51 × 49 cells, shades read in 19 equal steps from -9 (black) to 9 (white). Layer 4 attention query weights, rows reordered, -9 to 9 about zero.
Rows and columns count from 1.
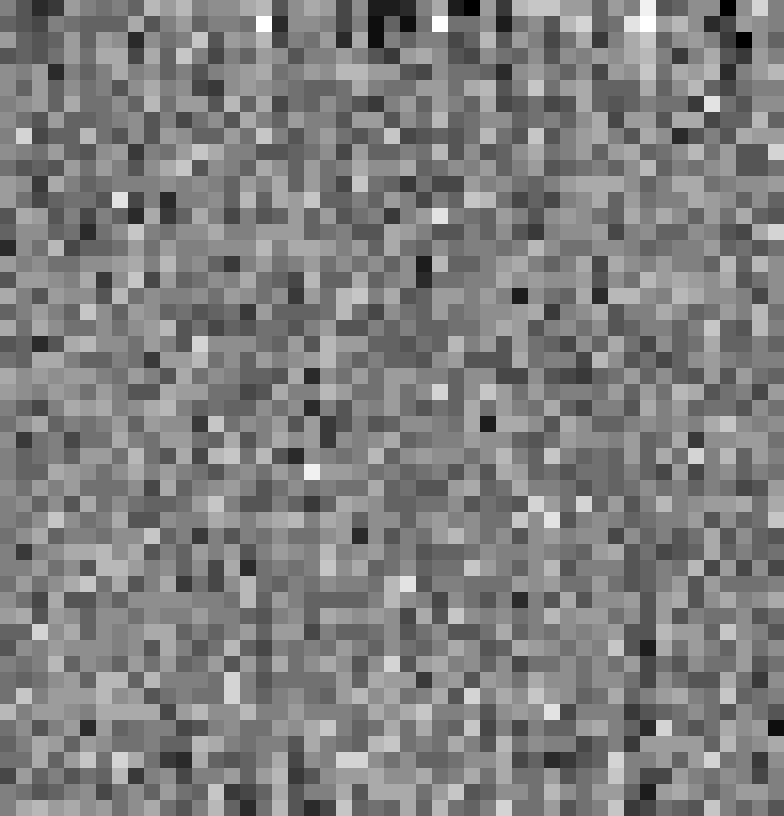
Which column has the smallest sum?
27
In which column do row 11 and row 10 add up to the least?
9
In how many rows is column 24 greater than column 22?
17
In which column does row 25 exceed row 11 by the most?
28
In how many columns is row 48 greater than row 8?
21
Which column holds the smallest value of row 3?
47
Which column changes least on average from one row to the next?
7
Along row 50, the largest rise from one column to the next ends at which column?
42
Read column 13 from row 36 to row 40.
1 -1 0 2 0
